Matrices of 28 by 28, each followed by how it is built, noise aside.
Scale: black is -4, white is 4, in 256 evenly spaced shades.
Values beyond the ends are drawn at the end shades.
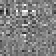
low rank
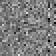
uneven columns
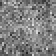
smooth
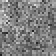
smooth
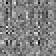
low rank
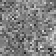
smooth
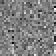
uneven columns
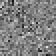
block diagonal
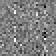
uneven columns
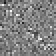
banded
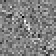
banded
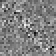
banded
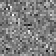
banded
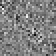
block diagonal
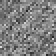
Hankel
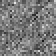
Hankel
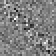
banded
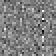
uneven columns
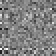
low rank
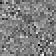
block diagonal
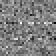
uneven rows
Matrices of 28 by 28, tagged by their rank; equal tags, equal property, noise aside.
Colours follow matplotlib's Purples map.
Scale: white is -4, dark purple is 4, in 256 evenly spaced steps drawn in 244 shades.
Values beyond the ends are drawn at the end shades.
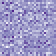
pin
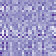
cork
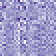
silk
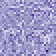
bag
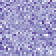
bag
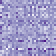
silk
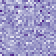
bag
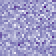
bag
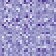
silk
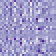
silk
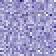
bag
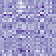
cork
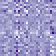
cork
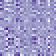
cork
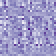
silk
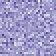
bag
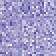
bag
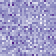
bag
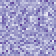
pin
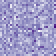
pin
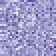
pin
